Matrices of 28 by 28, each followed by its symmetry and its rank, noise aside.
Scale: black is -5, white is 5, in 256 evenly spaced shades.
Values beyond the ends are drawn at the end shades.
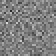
no symmetry, rank seven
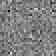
no symmetry, rank seven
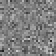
no symmetry, rank six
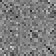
symmetric, rank six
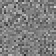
no symmetry, rank six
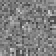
symmetric, rank six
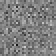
no symmetry, rank seven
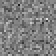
no symmetry, rank seven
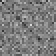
symmetric, rank six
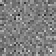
symmetric, rank six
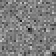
symmetric, rank six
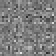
no symmetry, rank five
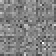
symmetric, rank five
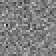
no symmetry, rank six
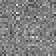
no symmetry, rank six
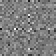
symmetric, rank six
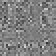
no symmetry, rank five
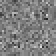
symmetric, rank five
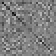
symmetric, rank five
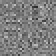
no symmetry, rank six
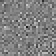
symmetric, rank six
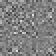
symmetric, rank six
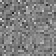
symmetric, rank seven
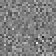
antisymmetric, rank six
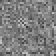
symmetric, rank seven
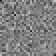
symmetric, rank five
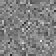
symmetric, rank seven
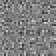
antisymmetric, rank six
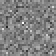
symmetric, rank six
